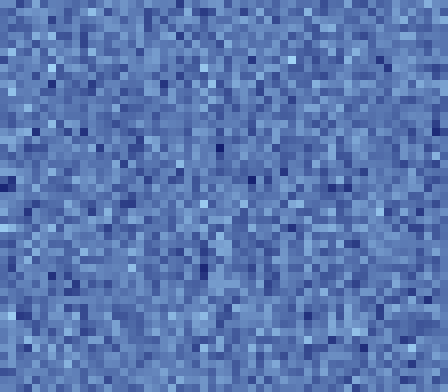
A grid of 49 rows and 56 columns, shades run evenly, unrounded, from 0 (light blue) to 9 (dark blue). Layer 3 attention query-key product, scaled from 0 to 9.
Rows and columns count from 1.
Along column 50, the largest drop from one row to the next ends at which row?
39
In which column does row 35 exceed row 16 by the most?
7
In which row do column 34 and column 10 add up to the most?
36
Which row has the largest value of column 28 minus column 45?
19
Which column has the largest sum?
11
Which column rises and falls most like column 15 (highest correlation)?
40
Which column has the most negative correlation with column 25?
28
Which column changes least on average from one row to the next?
6
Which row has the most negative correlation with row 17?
44
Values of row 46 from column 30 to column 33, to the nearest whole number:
6 5 3 6
